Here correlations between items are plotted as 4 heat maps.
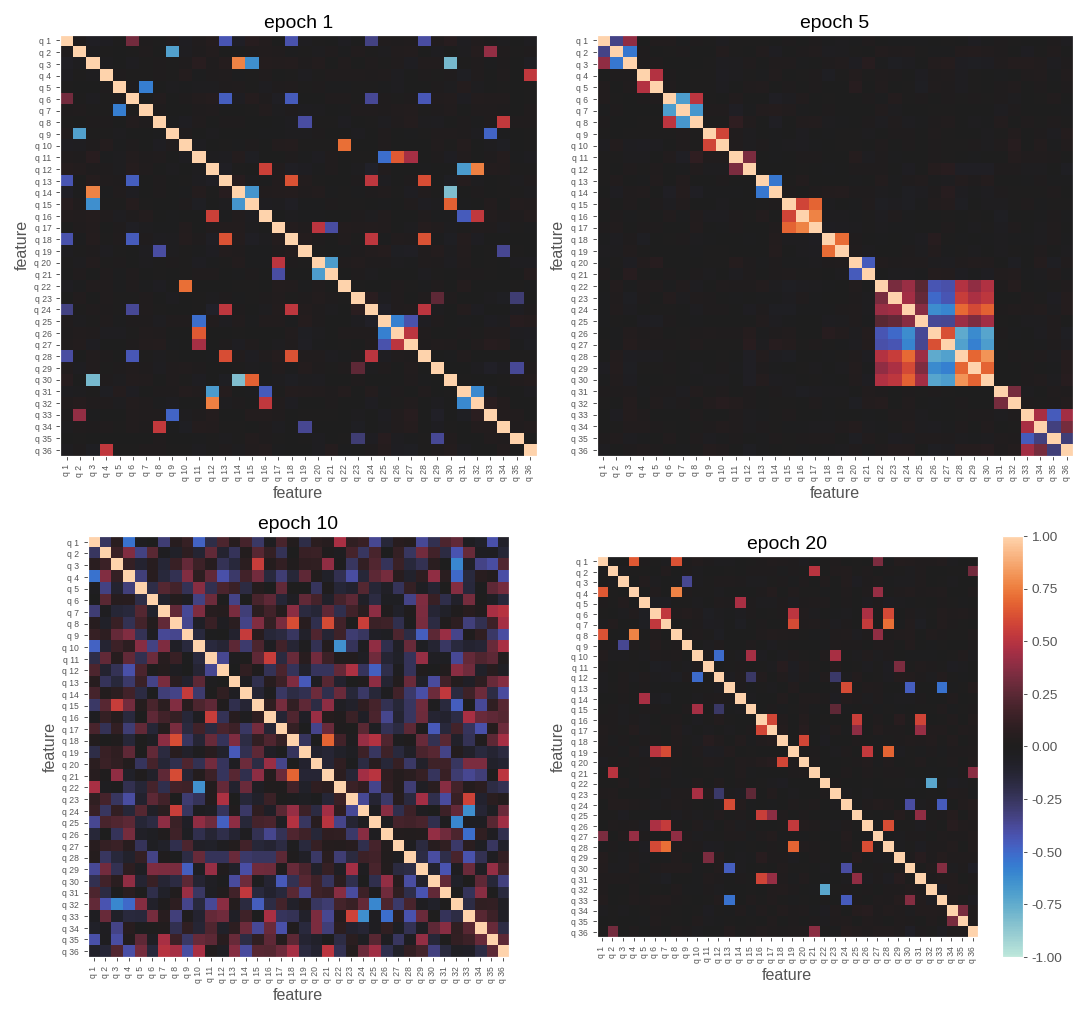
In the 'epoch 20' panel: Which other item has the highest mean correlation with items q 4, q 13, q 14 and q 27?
q 8
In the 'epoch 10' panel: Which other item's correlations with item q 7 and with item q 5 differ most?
q 25
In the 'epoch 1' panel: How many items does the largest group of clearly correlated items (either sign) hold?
6
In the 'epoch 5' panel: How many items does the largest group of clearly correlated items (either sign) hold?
9
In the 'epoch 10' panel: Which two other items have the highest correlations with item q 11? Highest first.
q 16, q 29
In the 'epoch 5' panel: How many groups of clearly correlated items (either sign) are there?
12
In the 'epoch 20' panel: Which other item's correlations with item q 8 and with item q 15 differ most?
q 4
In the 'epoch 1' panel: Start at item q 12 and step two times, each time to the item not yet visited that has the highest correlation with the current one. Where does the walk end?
q 16
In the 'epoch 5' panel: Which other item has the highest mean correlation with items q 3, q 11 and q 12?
q 1
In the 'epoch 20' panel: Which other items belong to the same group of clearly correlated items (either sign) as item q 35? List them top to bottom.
q 34
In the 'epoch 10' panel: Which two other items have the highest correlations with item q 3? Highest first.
q 15, q 21
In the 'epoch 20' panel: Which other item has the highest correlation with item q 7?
q 28
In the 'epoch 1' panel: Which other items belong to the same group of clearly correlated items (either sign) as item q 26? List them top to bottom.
q 11, q 25, q 27
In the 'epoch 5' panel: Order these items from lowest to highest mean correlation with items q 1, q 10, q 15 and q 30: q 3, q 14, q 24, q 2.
q 2, q 14, q 3, q 24
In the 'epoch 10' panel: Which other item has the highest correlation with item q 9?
q 14
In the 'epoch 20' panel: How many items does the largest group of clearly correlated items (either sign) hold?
5
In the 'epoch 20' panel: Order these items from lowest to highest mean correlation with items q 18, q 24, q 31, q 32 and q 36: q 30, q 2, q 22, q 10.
q 22, q 30, q 10, q 2
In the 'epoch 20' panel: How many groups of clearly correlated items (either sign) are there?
12
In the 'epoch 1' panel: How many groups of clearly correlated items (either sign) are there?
11
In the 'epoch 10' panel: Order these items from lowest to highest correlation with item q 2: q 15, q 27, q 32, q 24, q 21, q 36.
q 32, q 24, q 36, q 21, q 27, q 15
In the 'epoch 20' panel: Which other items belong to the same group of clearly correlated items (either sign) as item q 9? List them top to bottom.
q 3
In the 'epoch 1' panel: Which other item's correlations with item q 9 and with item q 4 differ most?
q 2
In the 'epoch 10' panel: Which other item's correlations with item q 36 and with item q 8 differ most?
q 10
